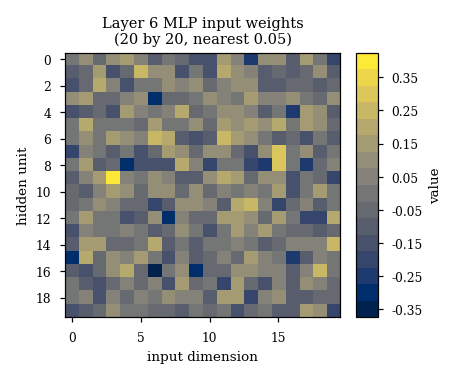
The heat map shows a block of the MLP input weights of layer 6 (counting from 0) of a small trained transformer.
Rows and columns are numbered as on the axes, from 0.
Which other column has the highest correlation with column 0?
16
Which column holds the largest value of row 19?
17
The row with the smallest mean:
8
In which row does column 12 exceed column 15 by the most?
11
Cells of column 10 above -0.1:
14
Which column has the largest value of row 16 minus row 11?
18
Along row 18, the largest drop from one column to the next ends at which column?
13
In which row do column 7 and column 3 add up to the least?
12
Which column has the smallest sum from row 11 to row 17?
7
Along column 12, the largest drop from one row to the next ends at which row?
19
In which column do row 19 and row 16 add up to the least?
6
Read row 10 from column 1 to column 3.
-0.1 0.05 0.15
